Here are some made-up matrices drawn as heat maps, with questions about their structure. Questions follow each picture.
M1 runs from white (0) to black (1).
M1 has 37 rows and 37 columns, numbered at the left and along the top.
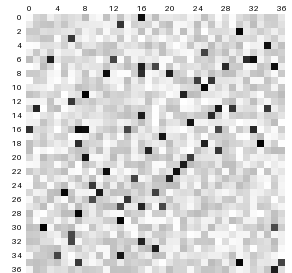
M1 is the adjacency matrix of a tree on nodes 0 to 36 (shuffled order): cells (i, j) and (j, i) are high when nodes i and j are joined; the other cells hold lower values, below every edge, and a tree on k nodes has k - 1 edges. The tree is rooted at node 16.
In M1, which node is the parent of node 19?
27
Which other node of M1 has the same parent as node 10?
5
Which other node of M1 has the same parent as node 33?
25
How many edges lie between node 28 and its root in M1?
2
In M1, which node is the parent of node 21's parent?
11
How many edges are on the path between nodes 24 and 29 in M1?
7
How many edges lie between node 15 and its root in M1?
4
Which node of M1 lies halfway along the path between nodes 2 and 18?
35
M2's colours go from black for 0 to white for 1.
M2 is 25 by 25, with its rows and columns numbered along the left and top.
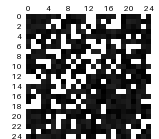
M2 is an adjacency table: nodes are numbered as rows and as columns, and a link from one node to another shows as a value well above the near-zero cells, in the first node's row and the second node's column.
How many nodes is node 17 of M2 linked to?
6
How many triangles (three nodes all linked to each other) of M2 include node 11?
7
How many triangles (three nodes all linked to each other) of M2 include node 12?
5
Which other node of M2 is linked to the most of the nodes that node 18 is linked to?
node 13
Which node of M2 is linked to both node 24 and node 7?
node 15
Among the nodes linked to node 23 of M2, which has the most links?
node 2
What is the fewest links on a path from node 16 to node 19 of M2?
4
